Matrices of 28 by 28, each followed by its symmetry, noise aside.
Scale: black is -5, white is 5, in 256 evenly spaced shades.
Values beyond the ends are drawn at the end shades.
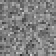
no symmetry.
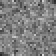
same after a half turn.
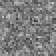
symmetric across the other diagonal.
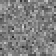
same after a half turn.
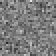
same after a half turn.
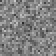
symmetric.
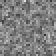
mirrored left to right.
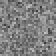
antisymmetric.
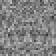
mirrored left to right.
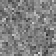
symmetric.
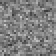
same after a half turn.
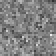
antisymmetric.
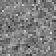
symmetric across the other diagonal.
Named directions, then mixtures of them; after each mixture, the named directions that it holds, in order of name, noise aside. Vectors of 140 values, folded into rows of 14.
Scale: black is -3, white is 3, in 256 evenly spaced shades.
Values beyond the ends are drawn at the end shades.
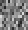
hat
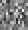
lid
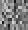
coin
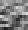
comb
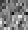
comb, hat.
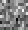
comb, lid.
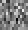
lid.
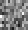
comb, hat.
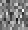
lid.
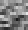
comb.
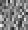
hat.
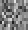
coin.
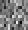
coin, hat.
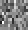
coin, hat.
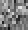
coin, comb.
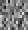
hat.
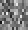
coin, lid.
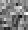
comb, hat.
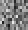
coin.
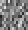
hat.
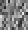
hat.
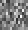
lid.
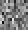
coin, hat.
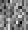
coin, hat.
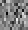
lid.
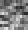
comb.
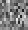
lid.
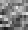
comb.
